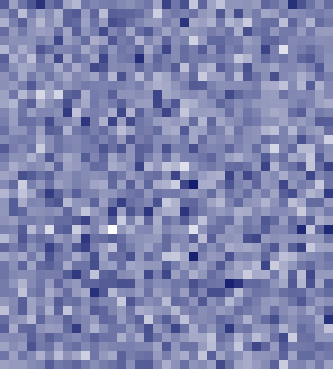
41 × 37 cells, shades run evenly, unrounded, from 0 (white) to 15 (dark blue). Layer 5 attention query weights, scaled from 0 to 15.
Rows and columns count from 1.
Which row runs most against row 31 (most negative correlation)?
19
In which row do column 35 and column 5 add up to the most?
1
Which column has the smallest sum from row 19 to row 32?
20
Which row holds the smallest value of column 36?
21
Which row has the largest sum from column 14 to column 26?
32
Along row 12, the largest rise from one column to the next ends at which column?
18
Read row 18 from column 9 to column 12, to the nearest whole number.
7 11 8 10
